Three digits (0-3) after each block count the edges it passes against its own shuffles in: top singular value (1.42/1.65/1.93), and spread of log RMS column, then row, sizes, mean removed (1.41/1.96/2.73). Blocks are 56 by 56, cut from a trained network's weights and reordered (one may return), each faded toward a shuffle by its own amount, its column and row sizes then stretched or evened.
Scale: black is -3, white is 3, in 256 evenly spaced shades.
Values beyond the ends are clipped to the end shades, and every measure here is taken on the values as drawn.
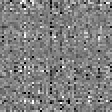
1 2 2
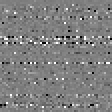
1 0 3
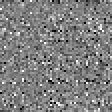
0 1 2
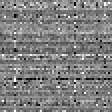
3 1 2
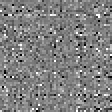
1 2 2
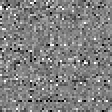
0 1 2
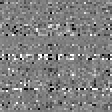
2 1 3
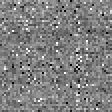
0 1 0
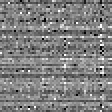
3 1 1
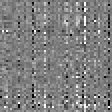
3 3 2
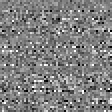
0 1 3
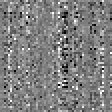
2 3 0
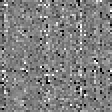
1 2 1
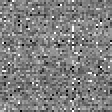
0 1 0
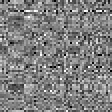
3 0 2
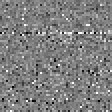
0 0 2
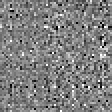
2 2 1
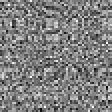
3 0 0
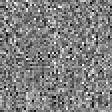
2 1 0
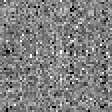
1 1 0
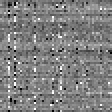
2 2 0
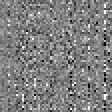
1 3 0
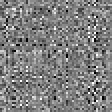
3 3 2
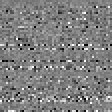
1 0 3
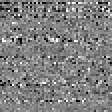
2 0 3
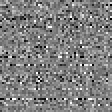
0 1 3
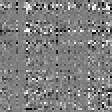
1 3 3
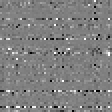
1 1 3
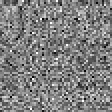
3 0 0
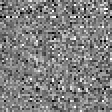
0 1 2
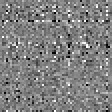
2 2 2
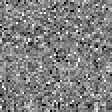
1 0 0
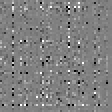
1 3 2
